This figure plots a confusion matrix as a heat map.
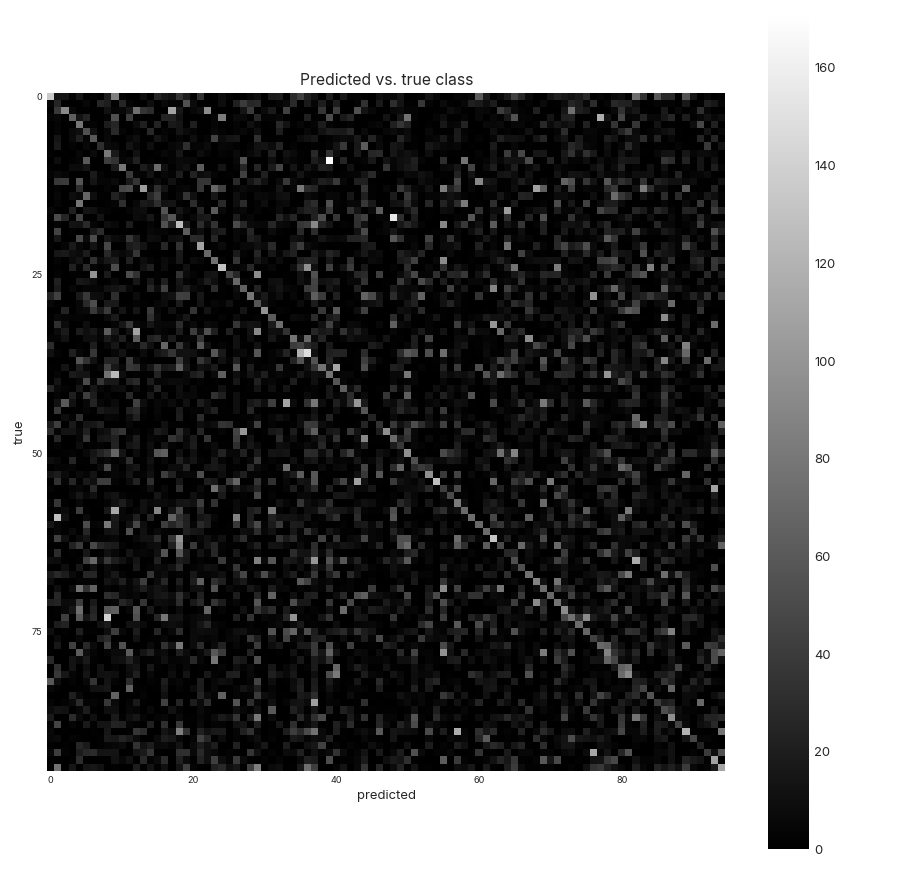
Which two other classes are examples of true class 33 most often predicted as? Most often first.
12, 29
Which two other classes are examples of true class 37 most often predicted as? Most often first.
86, 92
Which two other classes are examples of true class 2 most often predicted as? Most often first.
17, 22
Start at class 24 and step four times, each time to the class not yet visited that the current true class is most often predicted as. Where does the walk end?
57
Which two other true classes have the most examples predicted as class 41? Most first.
72, 65
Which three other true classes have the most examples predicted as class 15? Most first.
58, 10, 50
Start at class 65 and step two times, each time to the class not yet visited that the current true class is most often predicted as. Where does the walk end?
0
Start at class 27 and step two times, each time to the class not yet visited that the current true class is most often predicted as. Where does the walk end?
18
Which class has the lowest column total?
25
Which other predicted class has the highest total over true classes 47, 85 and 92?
37
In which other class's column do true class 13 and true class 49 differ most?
68
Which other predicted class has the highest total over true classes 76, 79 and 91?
23
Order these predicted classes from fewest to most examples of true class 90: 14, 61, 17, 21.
14, 17, 21, 61
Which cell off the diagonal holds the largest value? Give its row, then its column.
9, 39
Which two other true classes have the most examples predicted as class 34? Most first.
73, 75
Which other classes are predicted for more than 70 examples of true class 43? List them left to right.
33, 37, 69
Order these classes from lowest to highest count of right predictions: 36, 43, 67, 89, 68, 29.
29, 67, 68, 43, 89, 36
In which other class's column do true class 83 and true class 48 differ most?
44
